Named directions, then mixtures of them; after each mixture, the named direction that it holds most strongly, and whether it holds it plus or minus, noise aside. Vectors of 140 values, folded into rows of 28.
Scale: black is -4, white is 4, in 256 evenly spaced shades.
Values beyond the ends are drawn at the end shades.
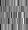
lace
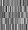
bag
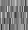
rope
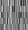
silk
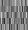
rope, plus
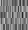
bag, plus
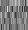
rope, plus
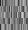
lace, plus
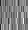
lace, plus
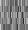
lace, minus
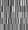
silk, minus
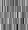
lace, minus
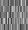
silk, minus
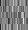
lace, plus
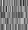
bag, plus
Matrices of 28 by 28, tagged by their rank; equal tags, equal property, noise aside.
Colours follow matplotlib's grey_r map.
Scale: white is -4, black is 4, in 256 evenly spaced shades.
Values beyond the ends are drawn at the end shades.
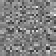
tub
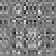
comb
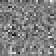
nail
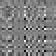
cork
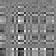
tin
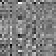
comb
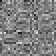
tub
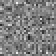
nail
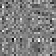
tub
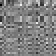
comb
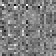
tub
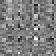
comb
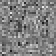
nail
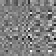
comb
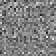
nail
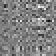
tub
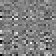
comb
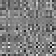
comb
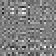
comb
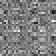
tub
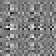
cork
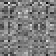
comb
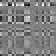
tin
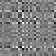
cork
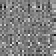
tub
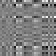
tin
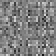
comb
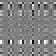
tin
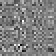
tub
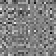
tub
